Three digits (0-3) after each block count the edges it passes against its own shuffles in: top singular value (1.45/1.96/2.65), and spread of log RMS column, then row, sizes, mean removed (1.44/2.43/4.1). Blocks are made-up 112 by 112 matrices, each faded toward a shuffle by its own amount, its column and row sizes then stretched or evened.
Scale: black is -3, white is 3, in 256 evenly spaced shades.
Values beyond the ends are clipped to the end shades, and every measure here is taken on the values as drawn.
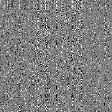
2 2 0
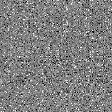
2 1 1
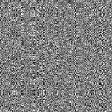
3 2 1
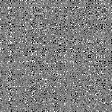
1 2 2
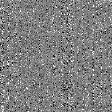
0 2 0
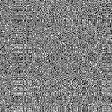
3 0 1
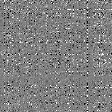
2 2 2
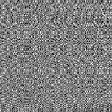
3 1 1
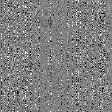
0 3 1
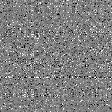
2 0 2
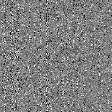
1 2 0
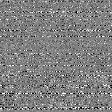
2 0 3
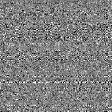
2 1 2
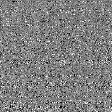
1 0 2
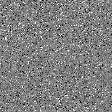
0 1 1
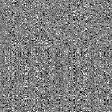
2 2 1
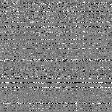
1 1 3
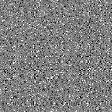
2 1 1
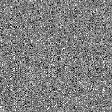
2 1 1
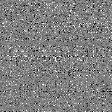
1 1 2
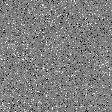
0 0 1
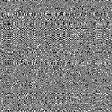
3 1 2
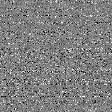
1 0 2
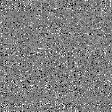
1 1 2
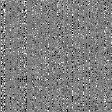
0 3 1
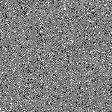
0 1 0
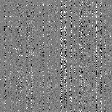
1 3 1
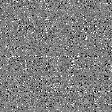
1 1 2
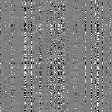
3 3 1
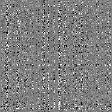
1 3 2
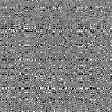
3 1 2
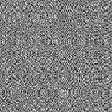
3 0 1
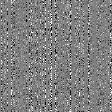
2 3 0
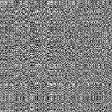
3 2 2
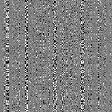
3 3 0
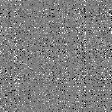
1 2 2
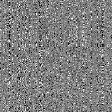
2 2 0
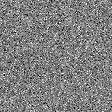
1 0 0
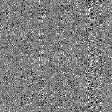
2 2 0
